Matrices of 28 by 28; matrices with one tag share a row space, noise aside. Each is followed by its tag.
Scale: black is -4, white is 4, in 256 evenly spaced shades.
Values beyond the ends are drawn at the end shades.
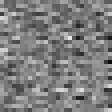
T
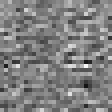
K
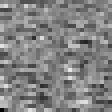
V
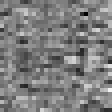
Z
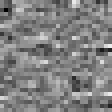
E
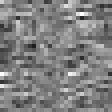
V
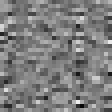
T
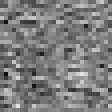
K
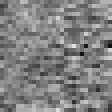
Z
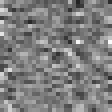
T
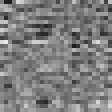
E
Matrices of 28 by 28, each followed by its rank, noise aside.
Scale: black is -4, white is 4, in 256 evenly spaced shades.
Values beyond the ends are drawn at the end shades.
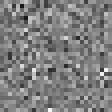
six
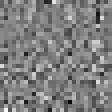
six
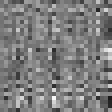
three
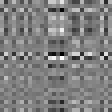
one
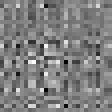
two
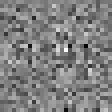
six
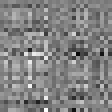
three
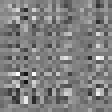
two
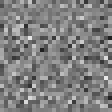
six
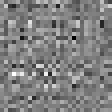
four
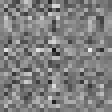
three
